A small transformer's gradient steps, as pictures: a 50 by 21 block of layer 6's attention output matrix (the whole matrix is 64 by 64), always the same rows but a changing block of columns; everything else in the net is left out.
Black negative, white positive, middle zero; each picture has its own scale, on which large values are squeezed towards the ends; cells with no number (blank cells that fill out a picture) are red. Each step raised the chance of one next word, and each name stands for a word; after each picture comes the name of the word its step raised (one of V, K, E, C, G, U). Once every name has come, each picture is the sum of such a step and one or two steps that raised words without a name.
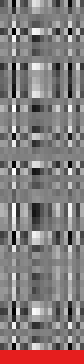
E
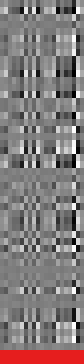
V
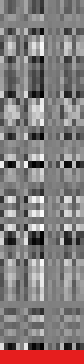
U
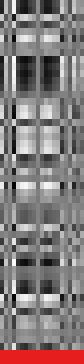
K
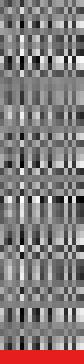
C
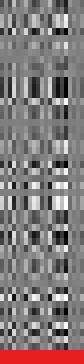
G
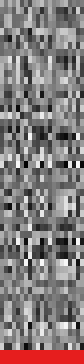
U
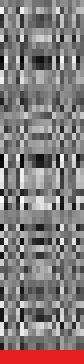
C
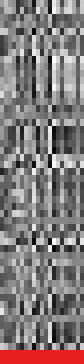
K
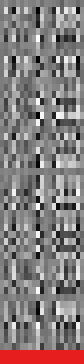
V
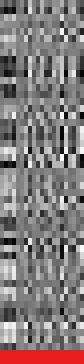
V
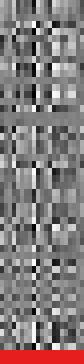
E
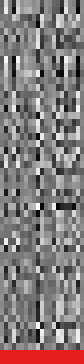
K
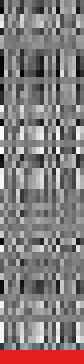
K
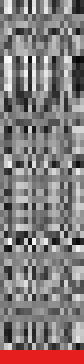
K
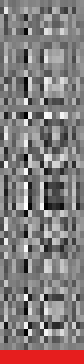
G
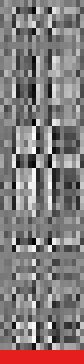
G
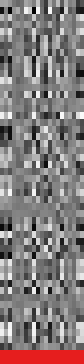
V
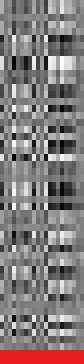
K
